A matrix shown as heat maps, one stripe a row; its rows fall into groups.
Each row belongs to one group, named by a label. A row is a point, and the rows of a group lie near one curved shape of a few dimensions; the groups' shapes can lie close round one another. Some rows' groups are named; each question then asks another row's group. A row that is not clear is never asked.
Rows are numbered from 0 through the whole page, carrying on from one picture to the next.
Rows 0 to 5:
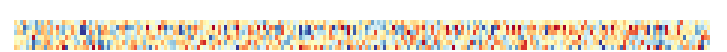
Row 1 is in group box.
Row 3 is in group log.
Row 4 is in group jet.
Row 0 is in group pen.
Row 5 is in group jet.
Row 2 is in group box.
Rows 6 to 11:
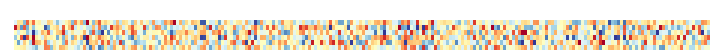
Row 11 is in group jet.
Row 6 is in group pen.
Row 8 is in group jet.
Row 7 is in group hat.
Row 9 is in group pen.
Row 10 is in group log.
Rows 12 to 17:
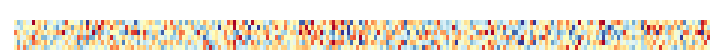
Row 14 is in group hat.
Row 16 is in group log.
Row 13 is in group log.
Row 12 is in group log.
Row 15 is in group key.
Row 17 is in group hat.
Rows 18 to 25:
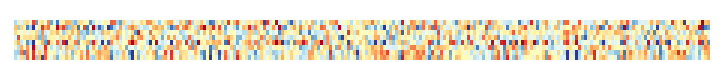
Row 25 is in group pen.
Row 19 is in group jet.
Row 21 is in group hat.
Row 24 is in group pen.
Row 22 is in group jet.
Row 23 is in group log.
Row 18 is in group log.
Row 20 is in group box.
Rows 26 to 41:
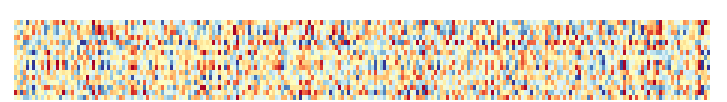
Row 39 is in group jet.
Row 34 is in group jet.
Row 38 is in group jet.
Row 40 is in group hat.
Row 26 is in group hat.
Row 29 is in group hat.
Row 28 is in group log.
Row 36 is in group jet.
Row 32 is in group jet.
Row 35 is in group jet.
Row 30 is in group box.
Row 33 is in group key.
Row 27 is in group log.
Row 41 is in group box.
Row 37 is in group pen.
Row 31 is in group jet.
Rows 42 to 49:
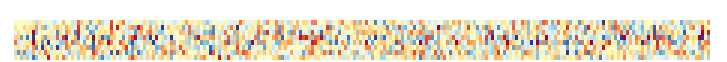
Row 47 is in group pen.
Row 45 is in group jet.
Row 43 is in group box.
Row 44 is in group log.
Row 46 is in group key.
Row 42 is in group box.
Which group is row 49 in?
jet
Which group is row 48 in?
pen
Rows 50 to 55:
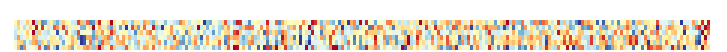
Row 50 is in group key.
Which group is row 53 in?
box
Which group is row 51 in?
hat
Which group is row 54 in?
box
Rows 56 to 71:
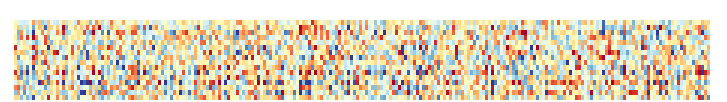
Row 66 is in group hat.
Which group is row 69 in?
hat
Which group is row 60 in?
jet
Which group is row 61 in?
key
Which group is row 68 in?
box
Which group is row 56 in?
box
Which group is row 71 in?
jet
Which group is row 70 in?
box
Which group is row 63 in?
log
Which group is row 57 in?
jet
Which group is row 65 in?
jet
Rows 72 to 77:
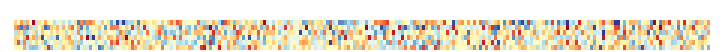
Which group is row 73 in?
hat
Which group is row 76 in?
hat
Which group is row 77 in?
jet
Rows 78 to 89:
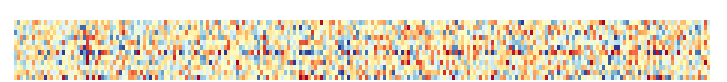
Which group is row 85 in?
pen
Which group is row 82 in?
jet
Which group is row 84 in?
box
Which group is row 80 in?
pen
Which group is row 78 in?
log
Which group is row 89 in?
jet
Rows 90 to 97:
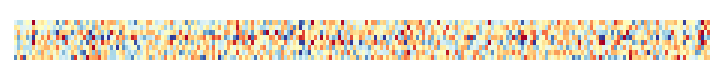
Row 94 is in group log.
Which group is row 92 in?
log
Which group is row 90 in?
log
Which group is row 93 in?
jet
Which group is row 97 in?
pen
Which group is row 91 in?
box
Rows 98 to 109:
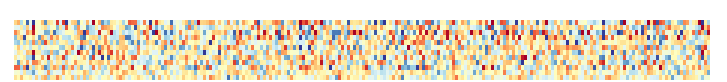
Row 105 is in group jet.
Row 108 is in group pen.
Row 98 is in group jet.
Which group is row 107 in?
hat
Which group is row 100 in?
key
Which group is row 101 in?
box
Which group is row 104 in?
log
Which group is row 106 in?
log
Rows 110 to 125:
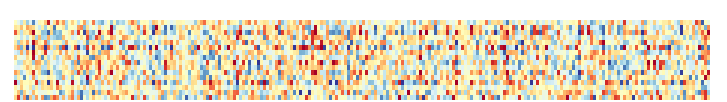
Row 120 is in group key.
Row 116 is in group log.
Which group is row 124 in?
box
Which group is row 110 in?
jet
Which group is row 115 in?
jet
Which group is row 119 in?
log
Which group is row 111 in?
key
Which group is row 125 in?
hat
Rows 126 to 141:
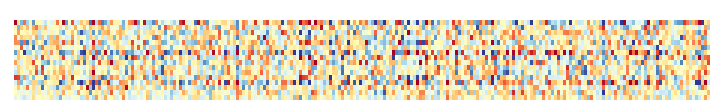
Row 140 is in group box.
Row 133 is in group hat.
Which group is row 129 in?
key
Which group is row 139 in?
pen
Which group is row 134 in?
key
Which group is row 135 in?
hat
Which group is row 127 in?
log
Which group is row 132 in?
box
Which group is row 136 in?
hat
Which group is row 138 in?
box
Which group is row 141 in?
box
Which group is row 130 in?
hat
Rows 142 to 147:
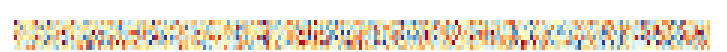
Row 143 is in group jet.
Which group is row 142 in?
key
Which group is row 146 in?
jet
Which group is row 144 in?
hat
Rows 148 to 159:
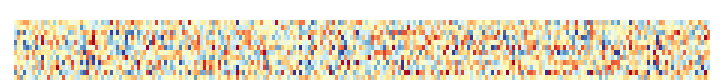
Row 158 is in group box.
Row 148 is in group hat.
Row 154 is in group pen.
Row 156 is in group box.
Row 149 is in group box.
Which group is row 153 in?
box
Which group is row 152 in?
pen
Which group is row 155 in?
pen
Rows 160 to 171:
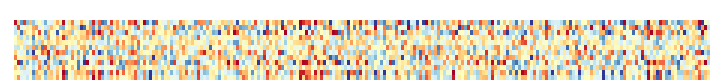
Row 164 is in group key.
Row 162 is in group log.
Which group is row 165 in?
pen
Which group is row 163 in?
jet
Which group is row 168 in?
jet
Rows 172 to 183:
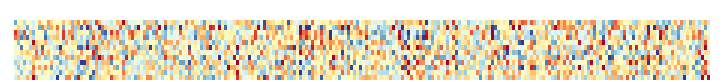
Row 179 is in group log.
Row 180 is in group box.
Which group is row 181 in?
log
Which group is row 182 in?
box
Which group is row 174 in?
hat
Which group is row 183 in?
log
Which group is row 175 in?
hat
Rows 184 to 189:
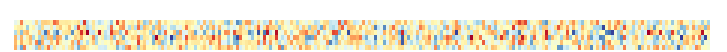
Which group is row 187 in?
key
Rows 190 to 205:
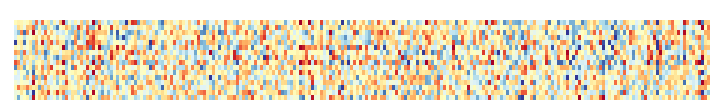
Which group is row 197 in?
log
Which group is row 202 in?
log
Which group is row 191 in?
log
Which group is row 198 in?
hat
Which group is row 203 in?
hat
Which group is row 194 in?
pen
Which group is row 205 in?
log
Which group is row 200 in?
jet
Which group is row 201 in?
pen
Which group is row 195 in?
jet
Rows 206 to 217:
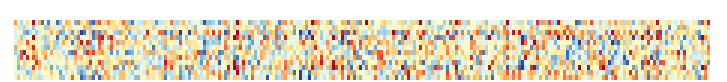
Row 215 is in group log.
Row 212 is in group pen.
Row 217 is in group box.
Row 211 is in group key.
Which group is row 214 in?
log
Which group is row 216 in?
box
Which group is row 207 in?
pen
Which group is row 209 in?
log
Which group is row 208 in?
box
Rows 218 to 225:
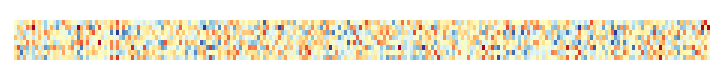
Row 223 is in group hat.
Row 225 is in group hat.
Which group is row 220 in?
pen
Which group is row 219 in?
log
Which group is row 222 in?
log
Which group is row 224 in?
jet
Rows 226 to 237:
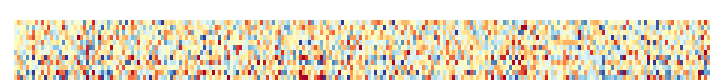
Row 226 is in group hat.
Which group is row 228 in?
log
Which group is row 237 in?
jet
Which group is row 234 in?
box
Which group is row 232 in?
box
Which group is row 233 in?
jet
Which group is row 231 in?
key
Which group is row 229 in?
log
